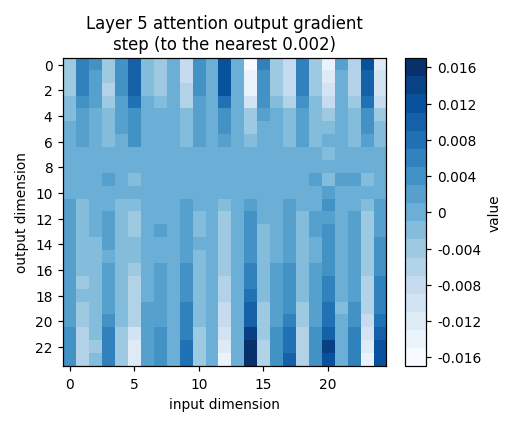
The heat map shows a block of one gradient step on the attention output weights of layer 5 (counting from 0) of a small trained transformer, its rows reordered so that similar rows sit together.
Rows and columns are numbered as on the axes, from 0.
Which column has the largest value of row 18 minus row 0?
14
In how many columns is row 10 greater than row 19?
10
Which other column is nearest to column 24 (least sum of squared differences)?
20
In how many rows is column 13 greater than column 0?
5
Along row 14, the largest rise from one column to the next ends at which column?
24
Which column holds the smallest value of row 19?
12
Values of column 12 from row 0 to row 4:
0.012 0.012 0.012 0.008 0.004
